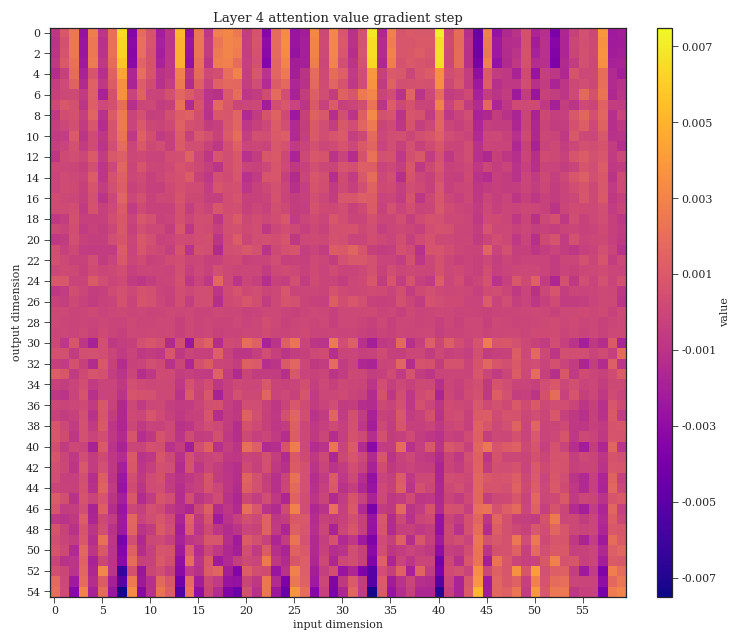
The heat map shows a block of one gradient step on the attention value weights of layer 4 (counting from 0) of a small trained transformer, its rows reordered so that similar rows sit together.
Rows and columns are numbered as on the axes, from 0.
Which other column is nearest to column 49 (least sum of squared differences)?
41
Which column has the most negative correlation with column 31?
38
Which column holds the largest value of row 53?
44
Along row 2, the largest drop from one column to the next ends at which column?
8
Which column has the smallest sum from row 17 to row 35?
14
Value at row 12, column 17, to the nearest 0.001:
0.001
